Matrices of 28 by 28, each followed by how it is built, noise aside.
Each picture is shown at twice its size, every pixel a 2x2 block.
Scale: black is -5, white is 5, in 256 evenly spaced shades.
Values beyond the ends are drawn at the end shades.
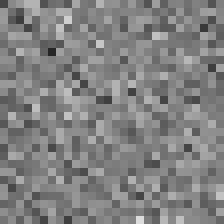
Toeplitz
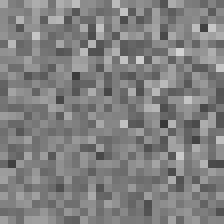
upper triangular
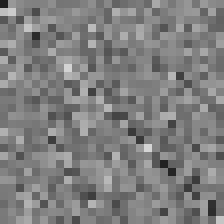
diagonal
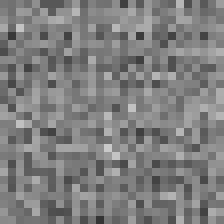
blocks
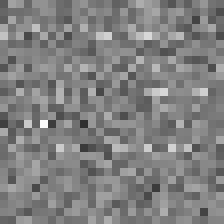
uneven rows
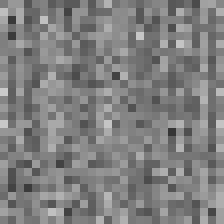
blocks
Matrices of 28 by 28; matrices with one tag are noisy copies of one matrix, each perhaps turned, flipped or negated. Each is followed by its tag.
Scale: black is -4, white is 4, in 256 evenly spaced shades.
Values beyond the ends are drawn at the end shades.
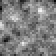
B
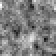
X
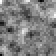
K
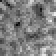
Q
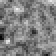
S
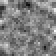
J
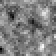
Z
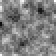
B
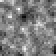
X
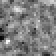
S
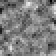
J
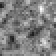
Z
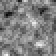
Z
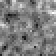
Q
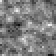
X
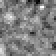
S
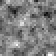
Z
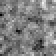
Q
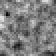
S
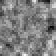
J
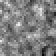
Q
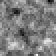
Z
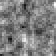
X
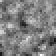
K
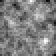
B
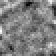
J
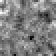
Q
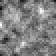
B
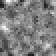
J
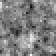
X
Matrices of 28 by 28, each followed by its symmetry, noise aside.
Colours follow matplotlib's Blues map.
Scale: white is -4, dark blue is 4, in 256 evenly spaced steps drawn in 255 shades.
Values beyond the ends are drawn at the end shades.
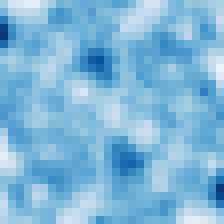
same after a half turn.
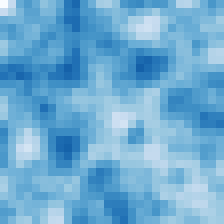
symmetric.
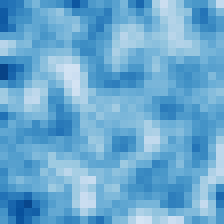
no symmetry.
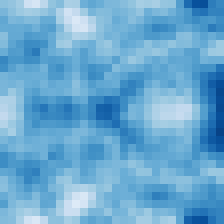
mirrored top to bottom.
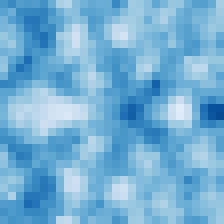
mirrored top to bottom.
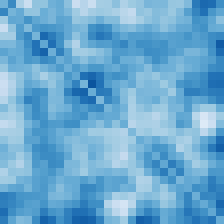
symmetric.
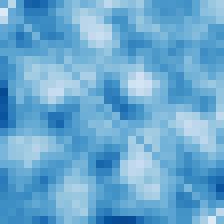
symmetric across the other diagonal.
